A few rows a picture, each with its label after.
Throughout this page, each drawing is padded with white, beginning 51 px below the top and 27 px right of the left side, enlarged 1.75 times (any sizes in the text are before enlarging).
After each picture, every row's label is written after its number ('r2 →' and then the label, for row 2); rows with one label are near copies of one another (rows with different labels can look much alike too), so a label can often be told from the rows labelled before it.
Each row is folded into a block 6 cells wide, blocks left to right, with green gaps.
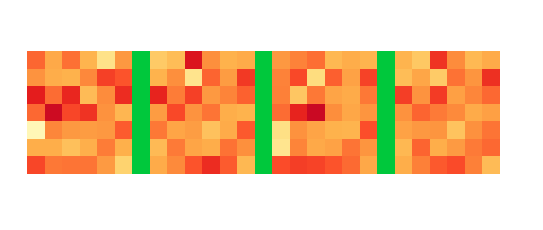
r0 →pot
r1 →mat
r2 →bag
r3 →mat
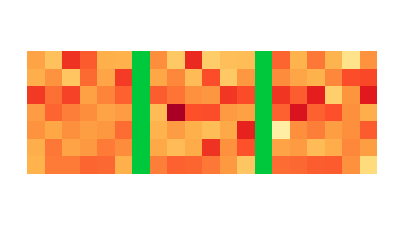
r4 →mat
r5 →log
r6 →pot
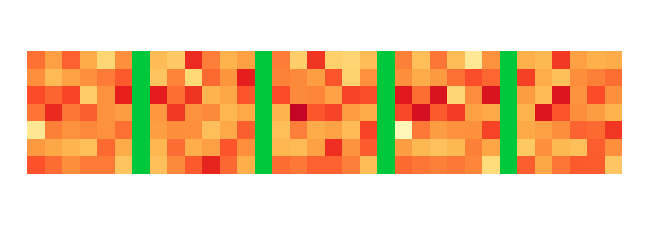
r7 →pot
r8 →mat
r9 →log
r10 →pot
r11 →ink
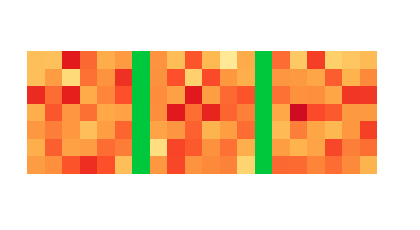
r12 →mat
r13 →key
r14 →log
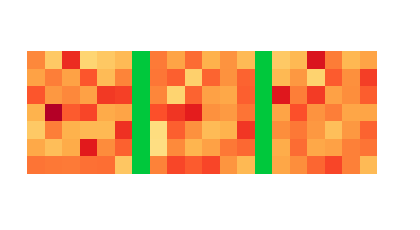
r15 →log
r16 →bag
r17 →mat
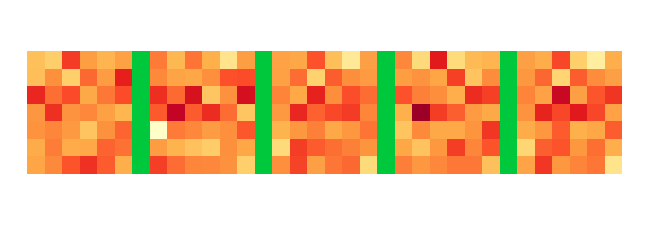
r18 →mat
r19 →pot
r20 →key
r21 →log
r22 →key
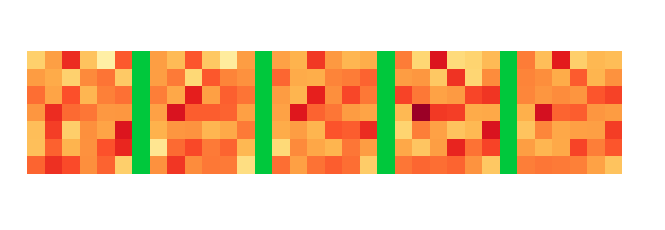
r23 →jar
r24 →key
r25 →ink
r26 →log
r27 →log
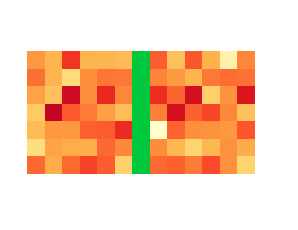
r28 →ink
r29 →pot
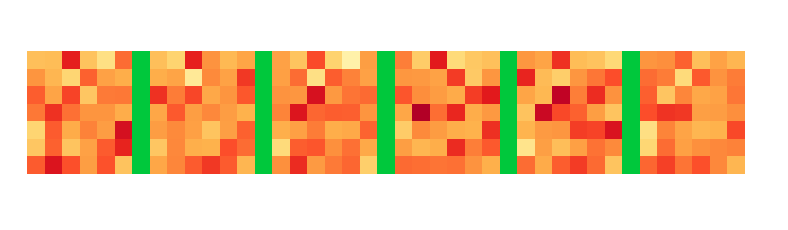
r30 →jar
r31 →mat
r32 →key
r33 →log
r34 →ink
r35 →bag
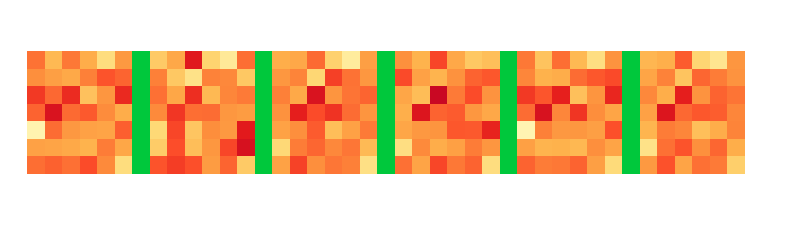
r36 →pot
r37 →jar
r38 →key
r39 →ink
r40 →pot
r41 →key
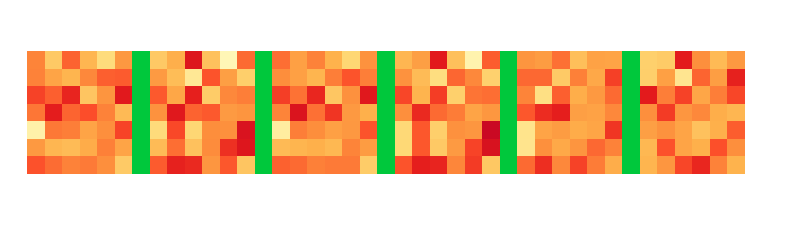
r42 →pot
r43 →jar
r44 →pot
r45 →jar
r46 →bag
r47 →mat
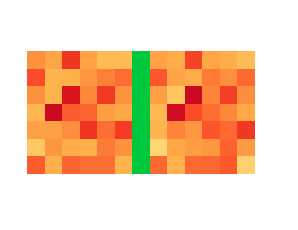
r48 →ink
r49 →ink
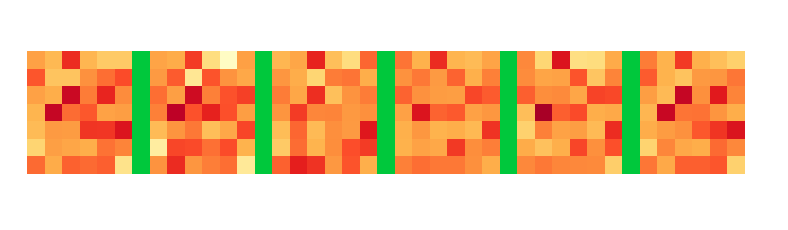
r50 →ink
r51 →key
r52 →jar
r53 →log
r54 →log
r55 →ink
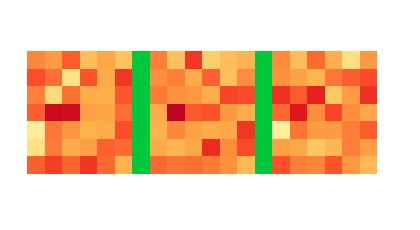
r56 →bag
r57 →log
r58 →pot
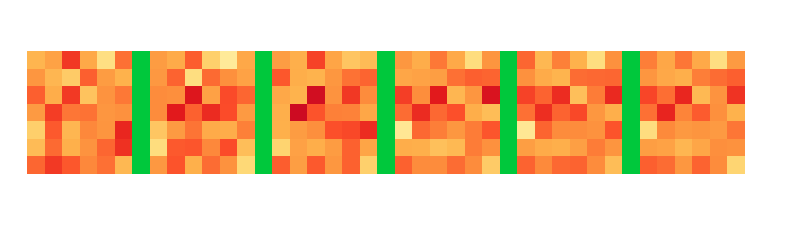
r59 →jar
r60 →key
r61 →ink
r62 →pot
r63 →pot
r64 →pot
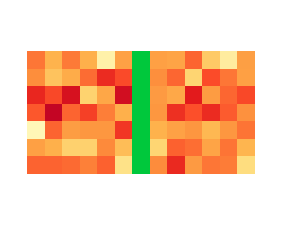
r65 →pot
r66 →key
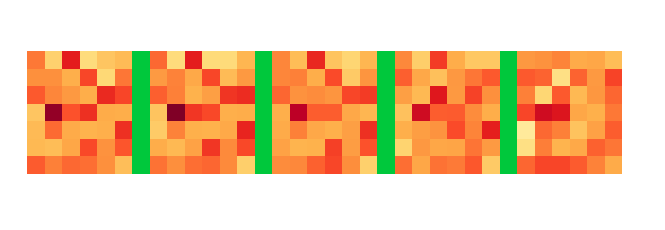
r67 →log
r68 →log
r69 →log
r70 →ink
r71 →bag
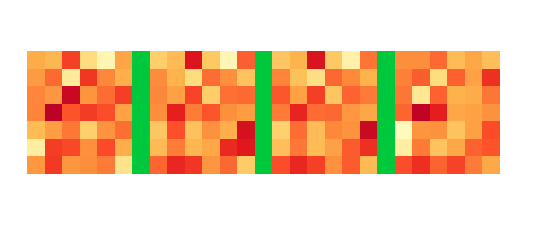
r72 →key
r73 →jar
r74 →jar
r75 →bag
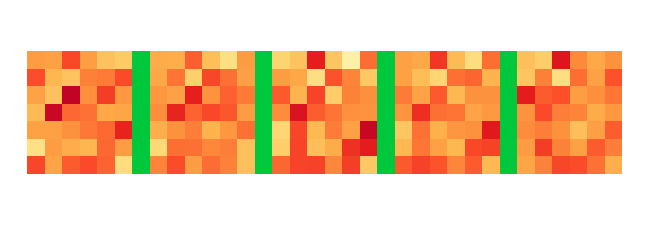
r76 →ink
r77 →key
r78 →jar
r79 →jar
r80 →mat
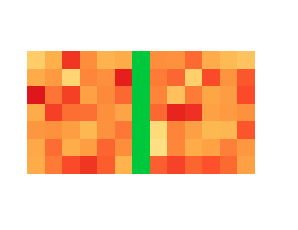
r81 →mat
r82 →bag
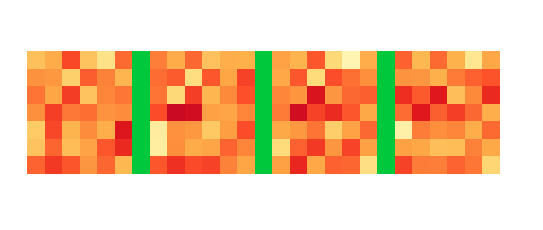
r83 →jar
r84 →bag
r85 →key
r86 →pot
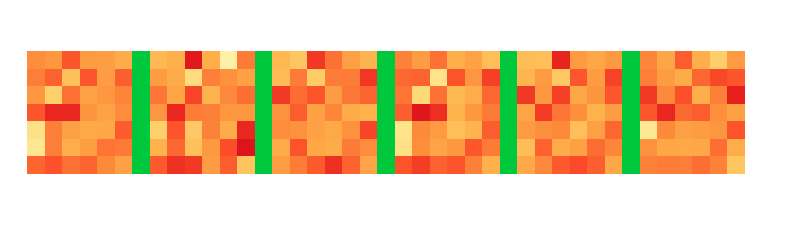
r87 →bag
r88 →jar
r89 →mat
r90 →bag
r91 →mat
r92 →pot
